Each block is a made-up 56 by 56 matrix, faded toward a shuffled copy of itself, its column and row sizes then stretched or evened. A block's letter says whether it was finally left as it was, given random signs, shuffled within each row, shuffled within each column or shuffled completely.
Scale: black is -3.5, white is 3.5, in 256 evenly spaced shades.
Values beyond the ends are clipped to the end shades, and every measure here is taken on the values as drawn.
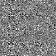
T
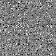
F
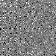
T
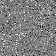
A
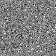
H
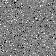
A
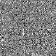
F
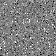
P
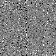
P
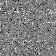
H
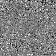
H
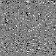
T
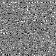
H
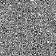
F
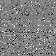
H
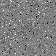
A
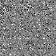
F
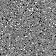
A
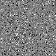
F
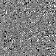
F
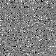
H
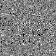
F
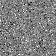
A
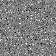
H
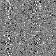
T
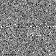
H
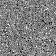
A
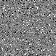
H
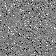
A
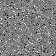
A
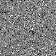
P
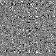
F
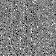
P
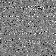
H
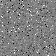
A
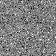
A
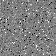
A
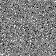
A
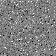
A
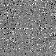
F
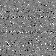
H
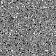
H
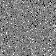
P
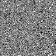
P
